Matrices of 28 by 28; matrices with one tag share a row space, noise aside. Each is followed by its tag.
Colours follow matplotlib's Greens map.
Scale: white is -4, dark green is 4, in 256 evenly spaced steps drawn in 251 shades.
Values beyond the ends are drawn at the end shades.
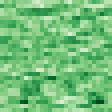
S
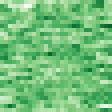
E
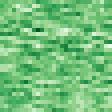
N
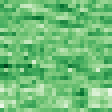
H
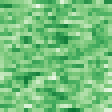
N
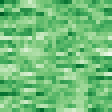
H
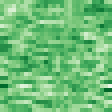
E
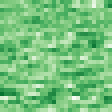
S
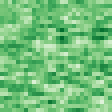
N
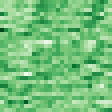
E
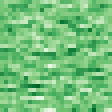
S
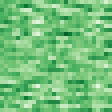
N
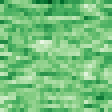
E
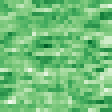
E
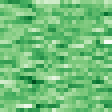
N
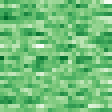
H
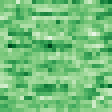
E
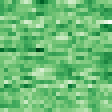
H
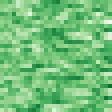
N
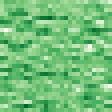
E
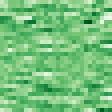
E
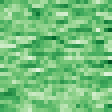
N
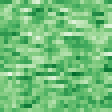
N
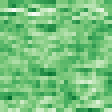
S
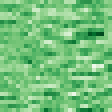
S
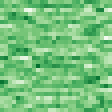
E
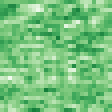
S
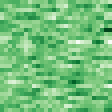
N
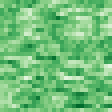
N
